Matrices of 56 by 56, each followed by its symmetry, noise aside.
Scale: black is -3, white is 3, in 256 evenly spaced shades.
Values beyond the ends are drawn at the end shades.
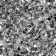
symmetric.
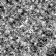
symmetric.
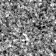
antisymmetric.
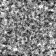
same after a half turn.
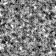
same after a half turn.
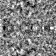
mirrored top to bottom.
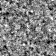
same after a half turn.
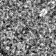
symmetric across the other diagonal.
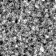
no symmetry.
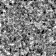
antisymmetric.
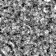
symmetric across the other diagonal.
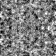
mirrored top to bottom.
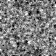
same after a half turn.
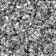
symmetric.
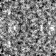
mirrored top to bottom.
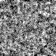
no symmetry.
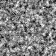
no symmetry.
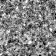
no symmetry.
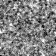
no symmetry.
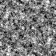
same after a half turn.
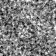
symmetric across the other diagonal.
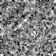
symmetric.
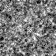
symmetric.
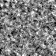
antisymmetric.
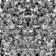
mirrored left to right.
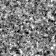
antisymmetric.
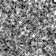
symmetric across the other diagonal.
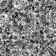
symmetric.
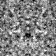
mirrored left to right.
